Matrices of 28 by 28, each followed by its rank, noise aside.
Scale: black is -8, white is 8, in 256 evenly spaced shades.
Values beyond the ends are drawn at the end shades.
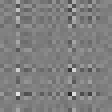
one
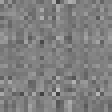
three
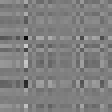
one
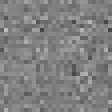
four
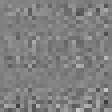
three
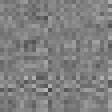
three
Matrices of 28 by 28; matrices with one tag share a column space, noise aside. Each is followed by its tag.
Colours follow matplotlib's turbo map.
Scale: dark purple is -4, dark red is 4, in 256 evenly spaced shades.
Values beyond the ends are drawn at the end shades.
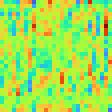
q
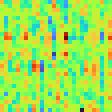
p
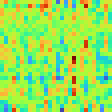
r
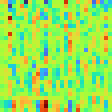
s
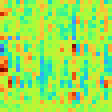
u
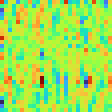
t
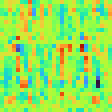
u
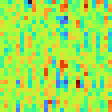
s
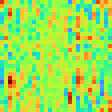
t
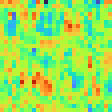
q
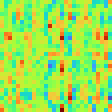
p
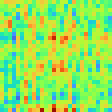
p
